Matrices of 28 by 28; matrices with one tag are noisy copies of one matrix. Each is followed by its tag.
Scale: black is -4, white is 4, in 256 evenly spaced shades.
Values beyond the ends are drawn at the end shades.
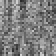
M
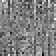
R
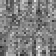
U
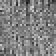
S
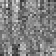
M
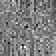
S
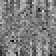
U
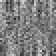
U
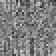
S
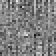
R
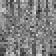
U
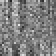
M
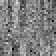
M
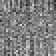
S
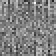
R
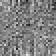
S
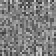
R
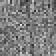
S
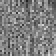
S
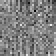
S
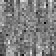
U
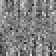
U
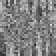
U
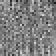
S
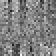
M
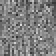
S
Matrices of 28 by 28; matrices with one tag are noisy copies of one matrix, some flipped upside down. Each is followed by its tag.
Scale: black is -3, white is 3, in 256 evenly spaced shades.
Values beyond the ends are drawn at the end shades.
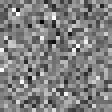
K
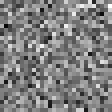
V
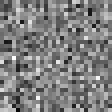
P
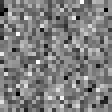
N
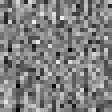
P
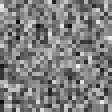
N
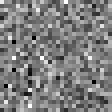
V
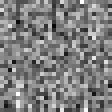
P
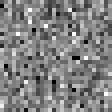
N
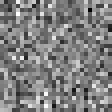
P
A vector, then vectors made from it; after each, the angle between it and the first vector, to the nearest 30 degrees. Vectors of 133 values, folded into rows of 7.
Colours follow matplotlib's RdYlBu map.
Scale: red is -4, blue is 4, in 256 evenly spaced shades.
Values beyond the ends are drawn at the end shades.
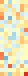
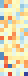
150 degrees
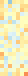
30 degrees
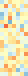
120 degrees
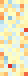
30 degrees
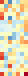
30 degrees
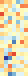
60 degrees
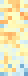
120 degrees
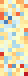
30 degrees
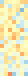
120 degrees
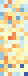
150 degrees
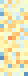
150 degrees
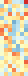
90 degrees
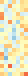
30 degrees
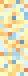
90 degrees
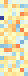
120 degrees
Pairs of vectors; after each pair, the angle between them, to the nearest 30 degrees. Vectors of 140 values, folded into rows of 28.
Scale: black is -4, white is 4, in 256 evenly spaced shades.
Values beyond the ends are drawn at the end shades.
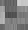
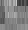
150 degrees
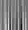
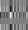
90 degrees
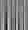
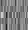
60 degrees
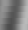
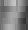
150 degrees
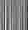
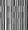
30 degrees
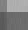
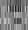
120 degrees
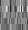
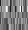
30 degrees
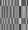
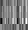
90 degrees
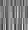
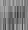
150 degrees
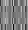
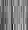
120 degrees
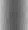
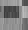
90 degrees
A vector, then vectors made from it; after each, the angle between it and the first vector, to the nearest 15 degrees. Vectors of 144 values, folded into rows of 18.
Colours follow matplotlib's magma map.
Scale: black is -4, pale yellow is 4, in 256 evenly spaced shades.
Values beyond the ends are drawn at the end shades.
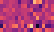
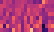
120 degrees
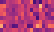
150 degrees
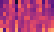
90 degrees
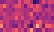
150 degrees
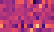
150 degrees
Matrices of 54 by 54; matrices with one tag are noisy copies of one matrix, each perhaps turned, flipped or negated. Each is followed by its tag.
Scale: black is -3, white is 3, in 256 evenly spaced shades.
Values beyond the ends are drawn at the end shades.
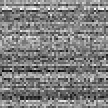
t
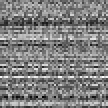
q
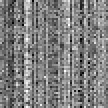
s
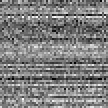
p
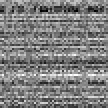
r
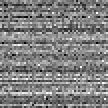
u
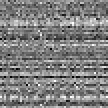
q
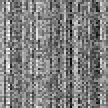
t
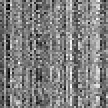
t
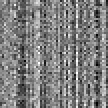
q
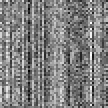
p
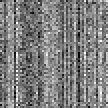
p
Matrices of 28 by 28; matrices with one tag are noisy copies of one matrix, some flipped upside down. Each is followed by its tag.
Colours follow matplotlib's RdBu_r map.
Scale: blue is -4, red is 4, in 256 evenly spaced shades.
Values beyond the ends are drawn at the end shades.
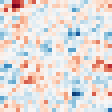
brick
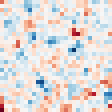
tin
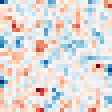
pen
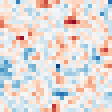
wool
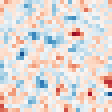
tin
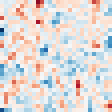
pen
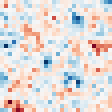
brick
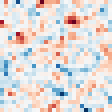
wool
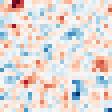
brick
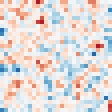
pen
